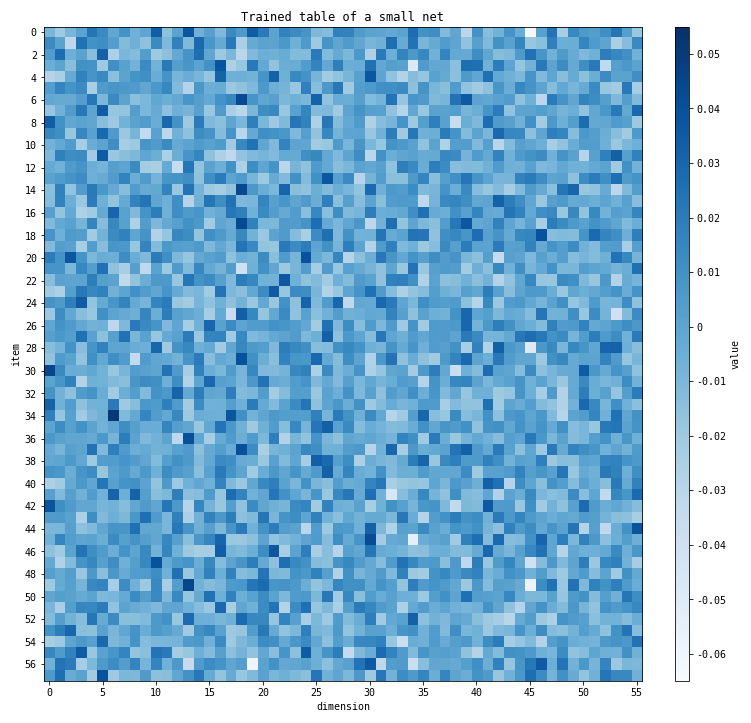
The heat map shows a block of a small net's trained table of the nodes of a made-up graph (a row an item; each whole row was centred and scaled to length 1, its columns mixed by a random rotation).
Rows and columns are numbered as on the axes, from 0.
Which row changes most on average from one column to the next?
41
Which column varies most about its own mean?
18
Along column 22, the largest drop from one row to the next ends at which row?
23
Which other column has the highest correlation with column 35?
27
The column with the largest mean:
24
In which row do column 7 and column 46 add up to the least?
22
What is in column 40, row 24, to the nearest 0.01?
-0.03
